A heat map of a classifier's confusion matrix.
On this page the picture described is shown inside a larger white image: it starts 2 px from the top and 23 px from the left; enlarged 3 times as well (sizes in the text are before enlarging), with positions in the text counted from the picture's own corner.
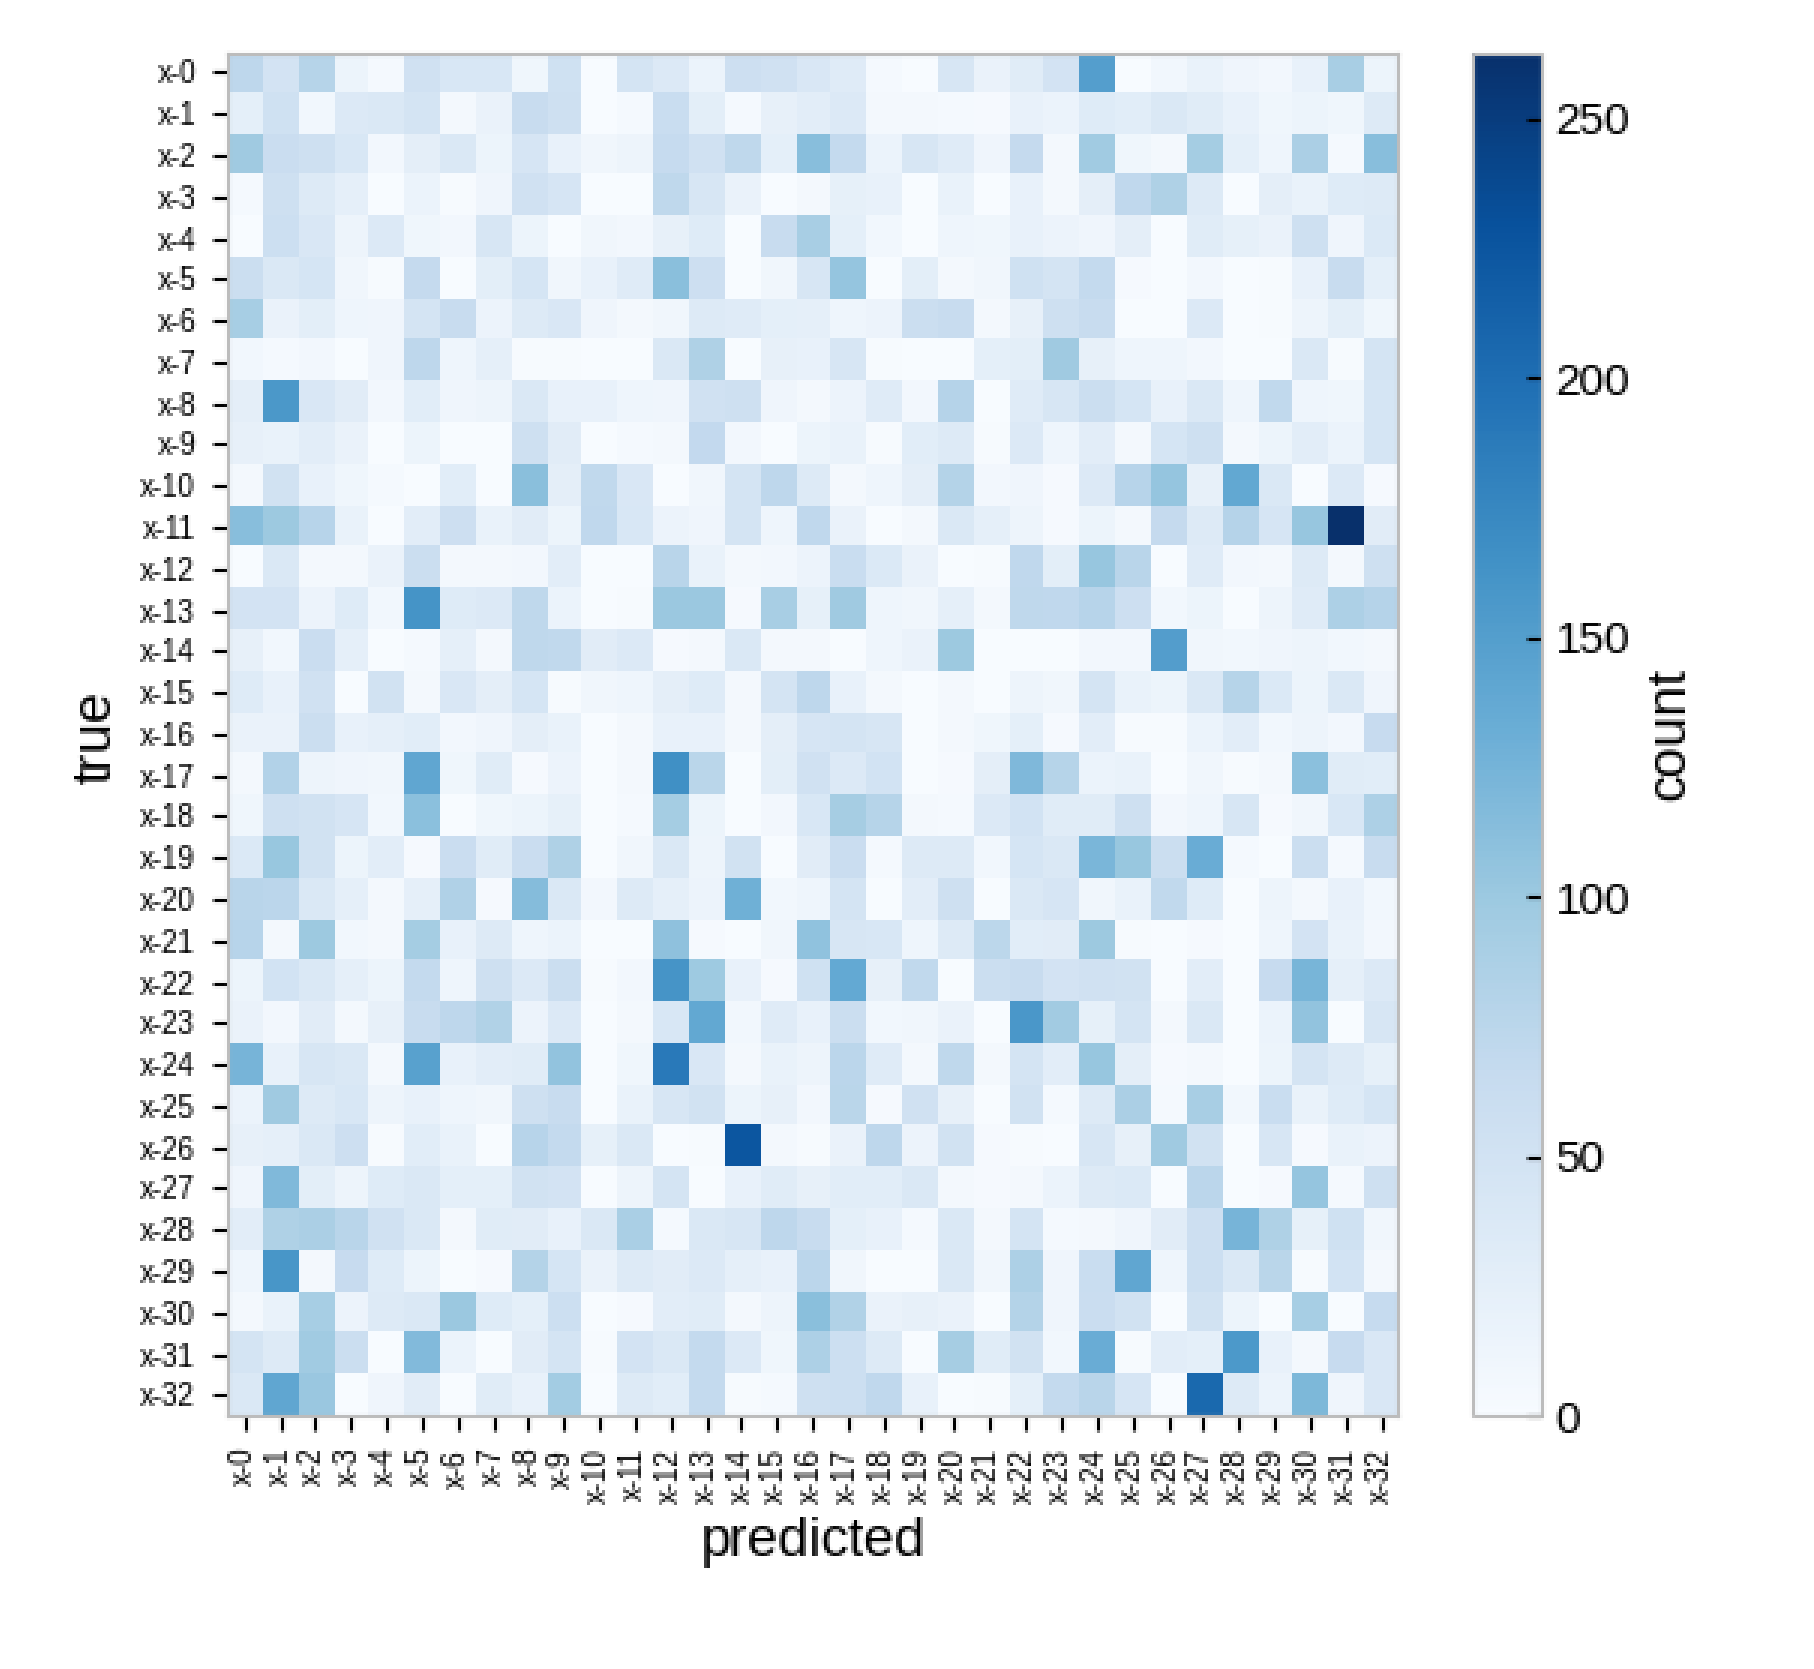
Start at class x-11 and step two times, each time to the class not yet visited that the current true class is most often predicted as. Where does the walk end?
x-28
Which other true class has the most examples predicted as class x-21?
x-22
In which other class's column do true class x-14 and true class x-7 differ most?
x-26
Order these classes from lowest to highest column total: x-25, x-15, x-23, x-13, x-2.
x-15, x-23, x-25, x-13, x-2
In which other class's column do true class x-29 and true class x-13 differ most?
x-5
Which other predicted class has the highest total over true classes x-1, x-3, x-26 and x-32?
x-27
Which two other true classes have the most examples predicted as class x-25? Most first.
x-29, x-19
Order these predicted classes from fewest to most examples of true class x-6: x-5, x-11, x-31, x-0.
x-11, x-31, x-5, x-0
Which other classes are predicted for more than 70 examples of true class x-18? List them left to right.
x-5, x-12, x-17, x-32
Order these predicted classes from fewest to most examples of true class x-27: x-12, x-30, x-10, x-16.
x-10, x-16, x-12, x-30
